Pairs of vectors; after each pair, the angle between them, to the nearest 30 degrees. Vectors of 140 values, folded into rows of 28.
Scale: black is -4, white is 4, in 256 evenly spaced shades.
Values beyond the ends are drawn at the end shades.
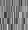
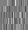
60 degrees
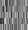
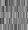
30 degrees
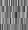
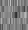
30 degrees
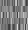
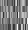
30 degrees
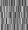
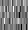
90 degrees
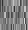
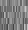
60 degrees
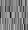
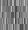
90 degrees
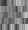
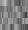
150 degrees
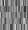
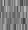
150 degrees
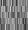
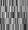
30 degrees
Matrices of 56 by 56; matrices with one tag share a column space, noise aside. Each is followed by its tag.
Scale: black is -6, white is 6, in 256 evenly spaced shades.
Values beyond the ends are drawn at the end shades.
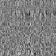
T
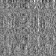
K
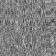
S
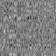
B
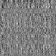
K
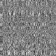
T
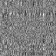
T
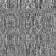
K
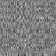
B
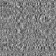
B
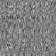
B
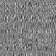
B
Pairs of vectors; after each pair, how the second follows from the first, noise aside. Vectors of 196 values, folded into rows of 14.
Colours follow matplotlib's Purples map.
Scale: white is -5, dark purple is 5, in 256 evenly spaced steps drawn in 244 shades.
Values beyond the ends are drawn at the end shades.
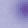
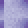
wrapped around.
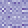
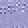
wrapped around, partly zeroed.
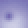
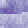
wrapped around, negated.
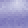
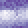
wrapped around, scaled up.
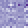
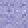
wrapped around, negated, shrunk.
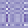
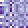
wrapped around, scaled up.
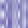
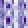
wrapped around, negated, scaled up.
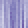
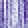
reversed, negated, scaled up.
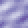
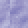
wrapped around, negated, shrunk.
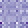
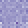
negated, shrunk.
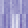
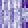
wrapped around, negated, scaled up.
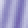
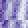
wrapped around, negated, scaled up.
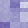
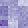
reversed, negated.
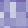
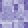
wrapped around, negated.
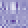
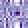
wrapped around, scaled up.
